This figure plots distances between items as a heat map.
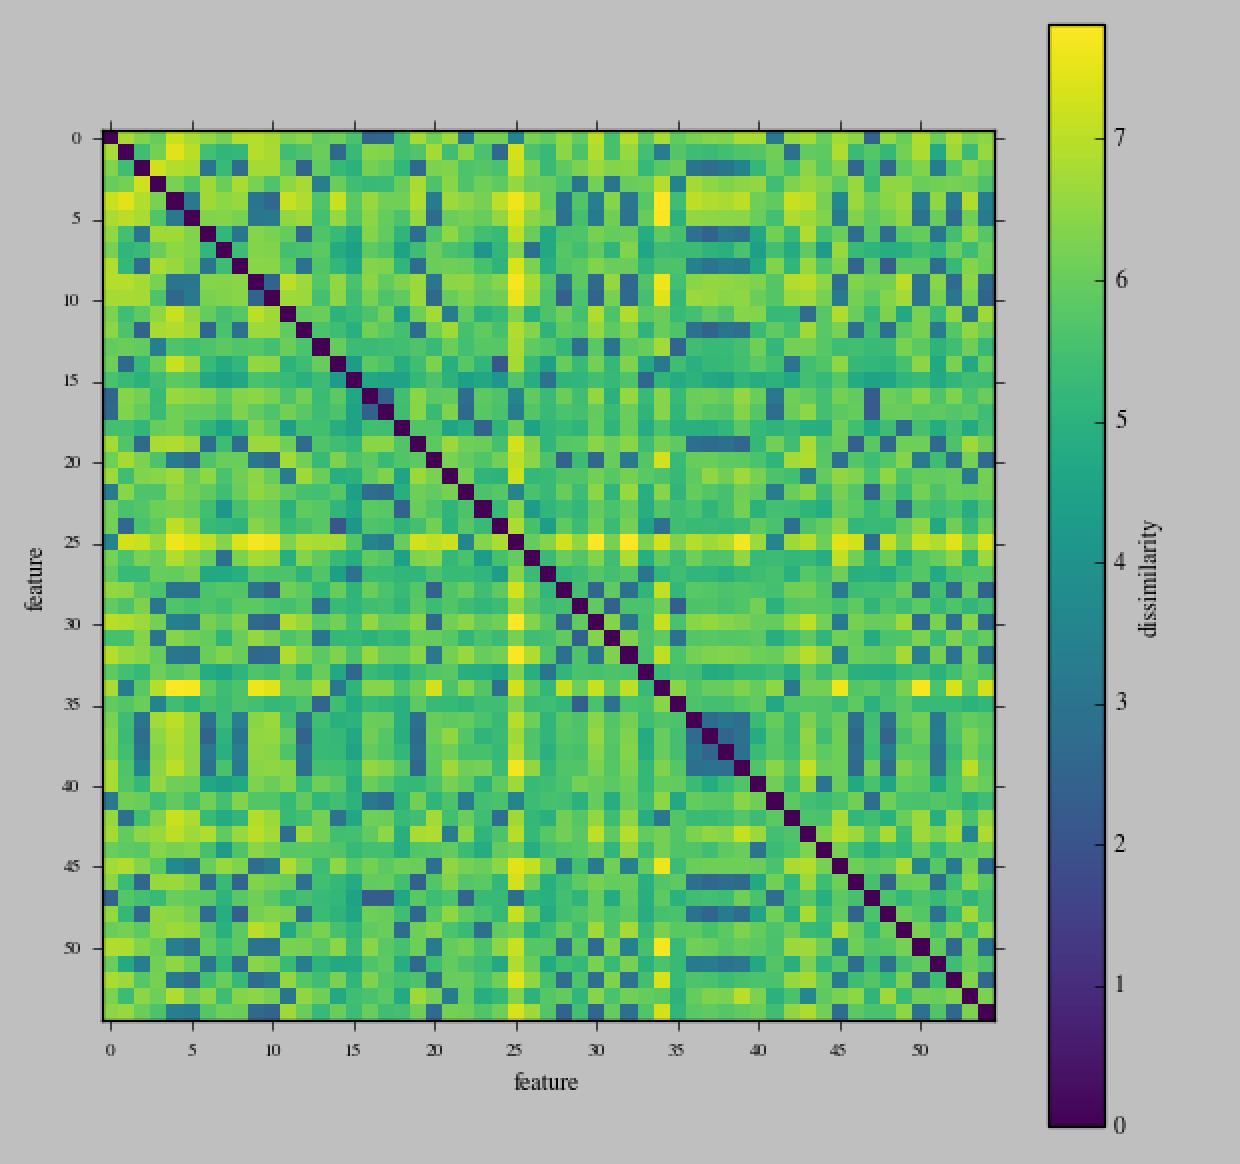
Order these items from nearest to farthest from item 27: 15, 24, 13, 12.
15, 24, 12, 13
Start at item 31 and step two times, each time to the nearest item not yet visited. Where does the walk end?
35
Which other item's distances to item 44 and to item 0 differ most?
40
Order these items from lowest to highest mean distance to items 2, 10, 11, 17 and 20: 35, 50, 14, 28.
28, 50, 35, 14
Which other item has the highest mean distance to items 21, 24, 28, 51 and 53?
25
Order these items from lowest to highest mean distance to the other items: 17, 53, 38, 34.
38, 17, 53, 34
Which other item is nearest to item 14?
24
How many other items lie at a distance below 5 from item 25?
6
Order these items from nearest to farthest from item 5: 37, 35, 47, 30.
30, 35, 47, 37
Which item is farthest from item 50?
34
